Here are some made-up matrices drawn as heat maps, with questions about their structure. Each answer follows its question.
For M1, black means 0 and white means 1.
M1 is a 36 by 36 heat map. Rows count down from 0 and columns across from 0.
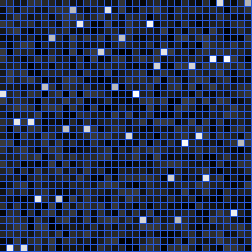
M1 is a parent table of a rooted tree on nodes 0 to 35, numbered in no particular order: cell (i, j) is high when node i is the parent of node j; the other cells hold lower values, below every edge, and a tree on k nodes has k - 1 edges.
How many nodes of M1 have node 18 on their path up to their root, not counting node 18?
6
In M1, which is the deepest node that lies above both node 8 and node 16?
19
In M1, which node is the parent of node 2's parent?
5
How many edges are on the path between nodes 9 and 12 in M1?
2
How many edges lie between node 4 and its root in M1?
5
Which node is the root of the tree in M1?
13
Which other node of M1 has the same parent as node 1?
3
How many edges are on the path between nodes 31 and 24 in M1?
2
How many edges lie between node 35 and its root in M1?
2
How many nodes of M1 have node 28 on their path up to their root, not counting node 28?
11
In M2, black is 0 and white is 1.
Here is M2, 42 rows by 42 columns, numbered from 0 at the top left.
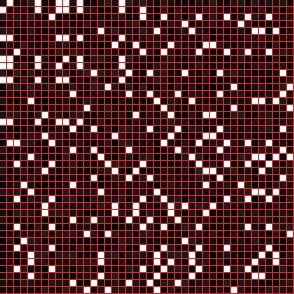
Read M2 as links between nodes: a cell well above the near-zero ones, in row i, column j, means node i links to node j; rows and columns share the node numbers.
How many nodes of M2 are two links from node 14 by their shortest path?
2
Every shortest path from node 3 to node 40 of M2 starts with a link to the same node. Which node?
node 26
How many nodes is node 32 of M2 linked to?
7
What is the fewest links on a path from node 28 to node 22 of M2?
4
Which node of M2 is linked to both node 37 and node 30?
node 24
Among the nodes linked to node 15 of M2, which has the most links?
node 23
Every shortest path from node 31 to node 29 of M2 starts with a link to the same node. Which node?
node 10
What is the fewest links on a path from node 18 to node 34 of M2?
3
